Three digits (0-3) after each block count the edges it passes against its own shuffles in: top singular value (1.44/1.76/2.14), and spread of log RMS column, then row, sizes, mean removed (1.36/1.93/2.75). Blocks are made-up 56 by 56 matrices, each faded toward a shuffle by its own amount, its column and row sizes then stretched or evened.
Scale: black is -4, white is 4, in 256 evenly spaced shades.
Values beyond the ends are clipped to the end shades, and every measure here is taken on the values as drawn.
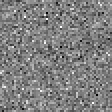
0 0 0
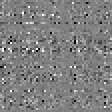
0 2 3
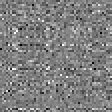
3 0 2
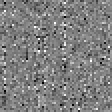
0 2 0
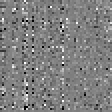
1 3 2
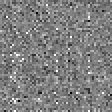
1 1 1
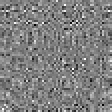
3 1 2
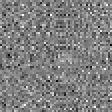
3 0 2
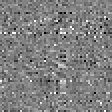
2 1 2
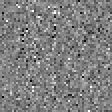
0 1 0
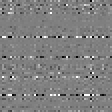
3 1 3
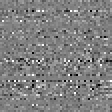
2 1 3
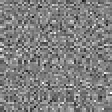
3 0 1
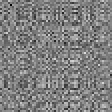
3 2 1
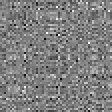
3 1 1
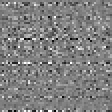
3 1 3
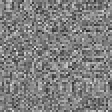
3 0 1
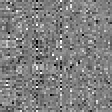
3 2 0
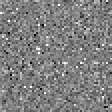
1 0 1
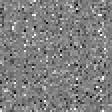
0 2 0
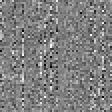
1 3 0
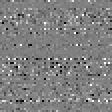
0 0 3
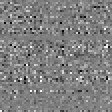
0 1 3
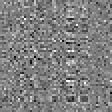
3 2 1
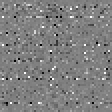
0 1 2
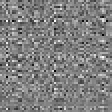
3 2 3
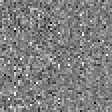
0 2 0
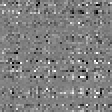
2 2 3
